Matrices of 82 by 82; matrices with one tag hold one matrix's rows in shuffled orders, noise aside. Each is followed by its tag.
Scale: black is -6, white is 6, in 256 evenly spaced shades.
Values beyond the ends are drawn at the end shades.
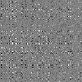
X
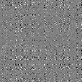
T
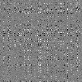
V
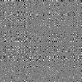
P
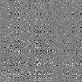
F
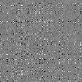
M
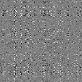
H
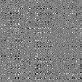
F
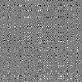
V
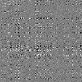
F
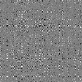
M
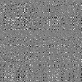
P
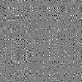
P
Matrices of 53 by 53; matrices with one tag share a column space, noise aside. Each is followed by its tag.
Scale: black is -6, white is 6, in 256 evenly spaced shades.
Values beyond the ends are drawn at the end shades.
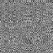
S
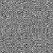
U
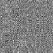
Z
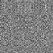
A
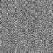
Z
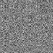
A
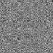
S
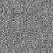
Z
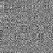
A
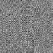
Z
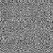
S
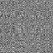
U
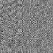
Z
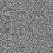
U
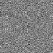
U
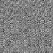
Z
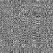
Z
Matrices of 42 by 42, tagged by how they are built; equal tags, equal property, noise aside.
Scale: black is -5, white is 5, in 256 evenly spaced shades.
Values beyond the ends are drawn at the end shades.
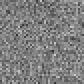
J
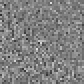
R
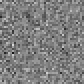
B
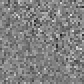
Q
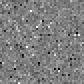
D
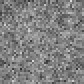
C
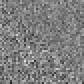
R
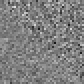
Q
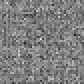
J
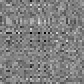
B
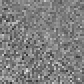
R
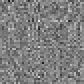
B
